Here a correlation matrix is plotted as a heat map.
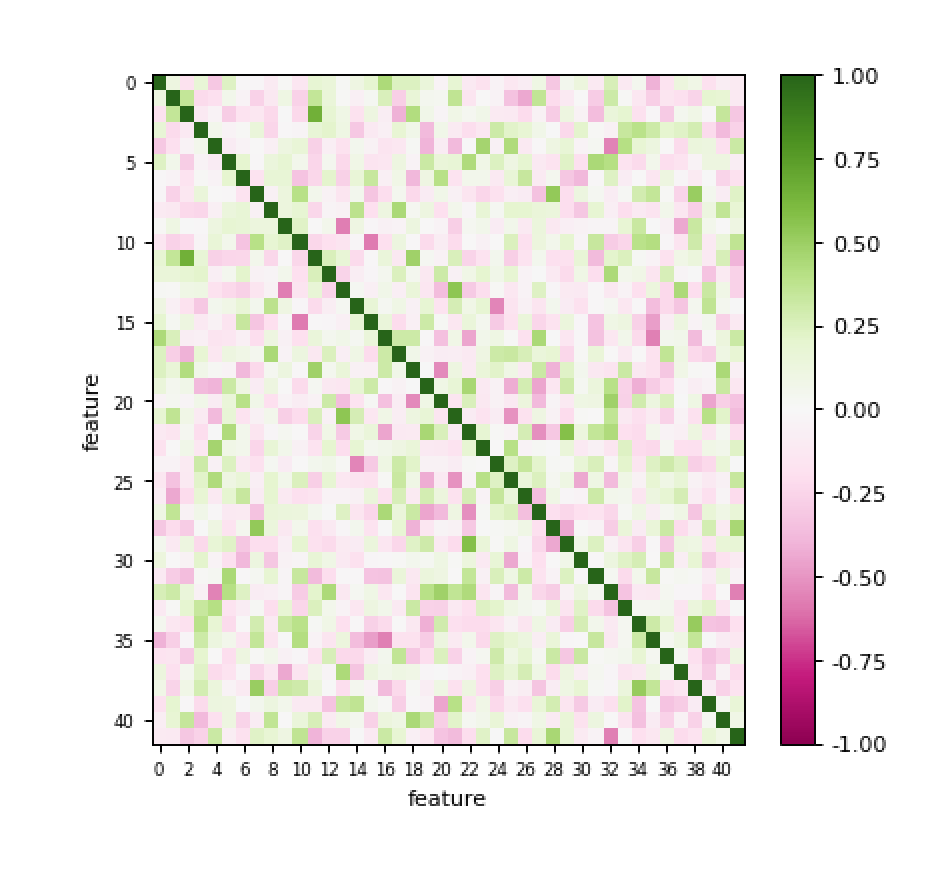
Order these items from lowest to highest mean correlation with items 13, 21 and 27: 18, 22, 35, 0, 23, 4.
22, 4, 23, 35, 0, 18
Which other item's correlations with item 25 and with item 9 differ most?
37
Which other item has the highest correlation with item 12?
32
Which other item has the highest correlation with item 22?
29
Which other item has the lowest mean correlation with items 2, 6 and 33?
10
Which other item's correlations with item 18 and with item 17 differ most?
2
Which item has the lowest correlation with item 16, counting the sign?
35
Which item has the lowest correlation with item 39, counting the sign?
20
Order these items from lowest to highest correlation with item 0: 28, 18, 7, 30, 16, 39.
28, 39, 7, 30, 18, 16
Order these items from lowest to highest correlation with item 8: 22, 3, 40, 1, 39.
3, 1, 22, 39, 40
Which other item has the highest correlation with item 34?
38
